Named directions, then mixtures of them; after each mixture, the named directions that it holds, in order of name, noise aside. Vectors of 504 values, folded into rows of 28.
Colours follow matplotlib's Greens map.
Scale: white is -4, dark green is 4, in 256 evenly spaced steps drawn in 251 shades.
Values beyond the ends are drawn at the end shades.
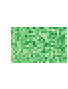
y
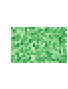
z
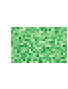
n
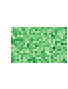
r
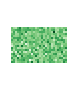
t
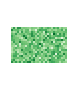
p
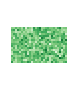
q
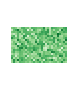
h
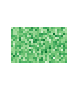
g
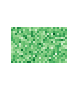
p.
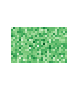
g, z.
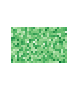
r, z.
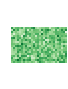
h, n, z.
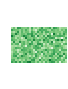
p.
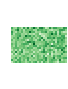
y.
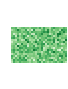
h, r.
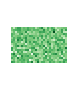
t.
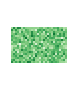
p.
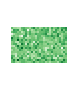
h, r, z.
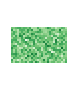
h, n.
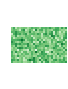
r, t.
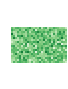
r.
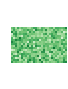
n, r.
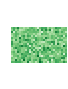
n.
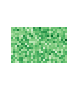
h, q.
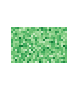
n.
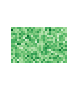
h.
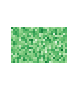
g.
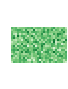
h, r.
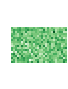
t.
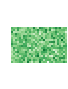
n, q, y.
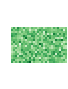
p.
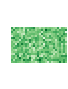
n, z.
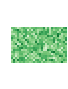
h.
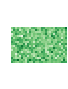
h, n, r.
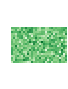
p, q, y.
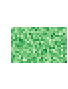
g, q, r.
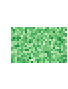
t, z.
